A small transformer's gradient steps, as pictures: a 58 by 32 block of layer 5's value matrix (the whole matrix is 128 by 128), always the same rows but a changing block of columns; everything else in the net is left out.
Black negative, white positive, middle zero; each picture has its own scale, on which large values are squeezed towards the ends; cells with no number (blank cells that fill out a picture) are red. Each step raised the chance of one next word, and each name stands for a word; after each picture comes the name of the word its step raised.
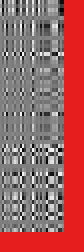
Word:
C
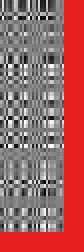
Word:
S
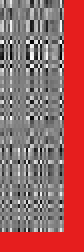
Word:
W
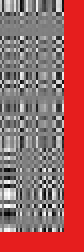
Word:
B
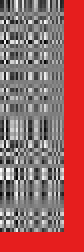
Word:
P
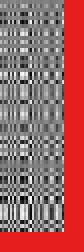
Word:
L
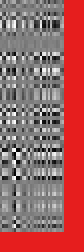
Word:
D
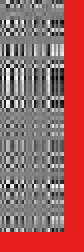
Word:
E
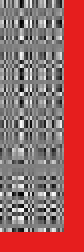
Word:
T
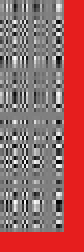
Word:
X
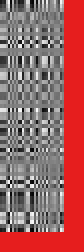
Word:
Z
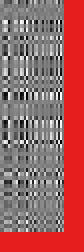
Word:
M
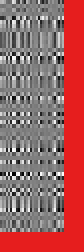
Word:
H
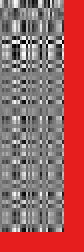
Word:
W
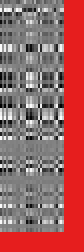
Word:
B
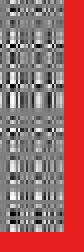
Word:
Z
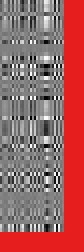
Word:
S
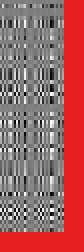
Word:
T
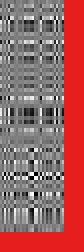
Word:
H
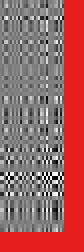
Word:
H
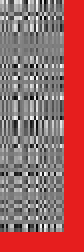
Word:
S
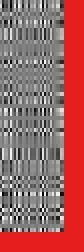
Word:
T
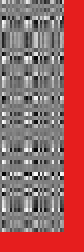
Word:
H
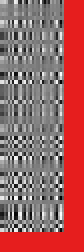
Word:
L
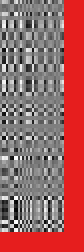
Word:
L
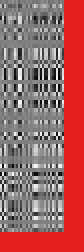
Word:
E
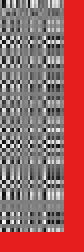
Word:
Z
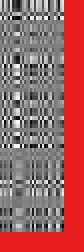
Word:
S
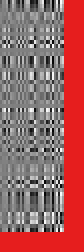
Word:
Z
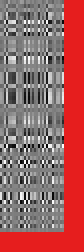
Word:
X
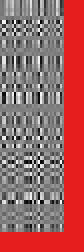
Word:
X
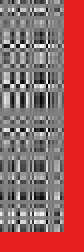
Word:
Z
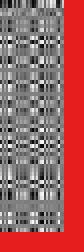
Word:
Z
